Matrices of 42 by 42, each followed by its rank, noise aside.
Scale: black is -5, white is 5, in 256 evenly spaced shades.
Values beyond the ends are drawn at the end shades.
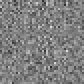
eight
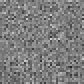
eight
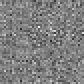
eight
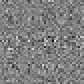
six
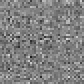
six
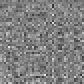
six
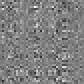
four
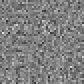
twelve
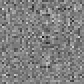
eight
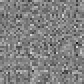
eight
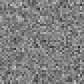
twelve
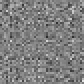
six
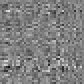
four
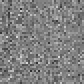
twelve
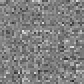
eight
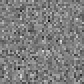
twelve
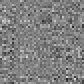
eight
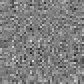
six
